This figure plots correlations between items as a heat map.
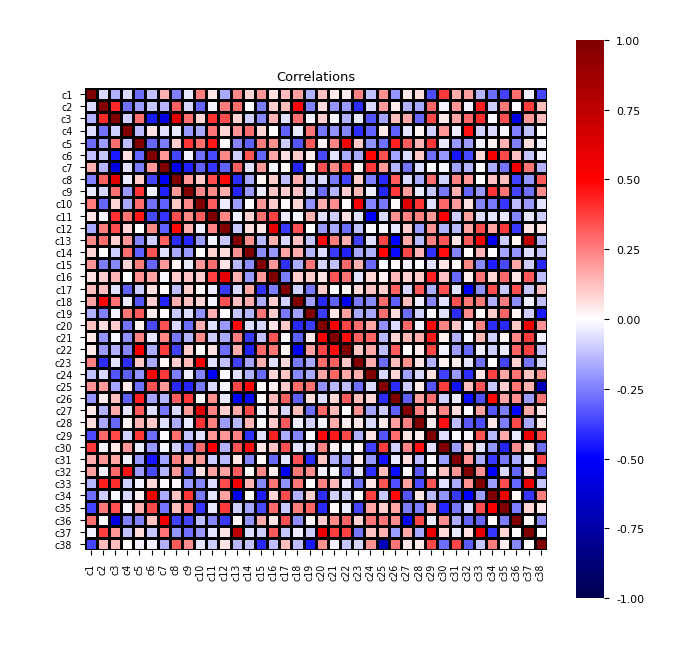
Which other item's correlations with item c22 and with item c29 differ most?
c8
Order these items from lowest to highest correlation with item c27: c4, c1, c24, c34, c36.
c36, c34, c24, c4, c1
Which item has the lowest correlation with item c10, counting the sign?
c35
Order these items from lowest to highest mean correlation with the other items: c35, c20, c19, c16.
c19, c35, c20, c16
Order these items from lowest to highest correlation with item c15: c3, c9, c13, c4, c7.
c3, c13, c9, c4, c7
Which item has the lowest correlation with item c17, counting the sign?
c32
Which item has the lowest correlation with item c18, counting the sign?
c22
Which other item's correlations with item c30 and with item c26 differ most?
c14
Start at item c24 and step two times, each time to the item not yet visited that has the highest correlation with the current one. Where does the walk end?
c34
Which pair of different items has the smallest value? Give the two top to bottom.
c25, c38
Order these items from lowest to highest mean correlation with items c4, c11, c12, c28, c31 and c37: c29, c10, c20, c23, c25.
c23, c25, c20, c10, c29
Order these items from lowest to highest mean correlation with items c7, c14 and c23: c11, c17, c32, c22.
c11, c32, c22, c17
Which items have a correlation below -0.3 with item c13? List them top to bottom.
c8, c9, c23, c26, c34
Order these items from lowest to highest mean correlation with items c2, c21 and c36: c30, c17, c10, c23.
c10, c23, c30, c17
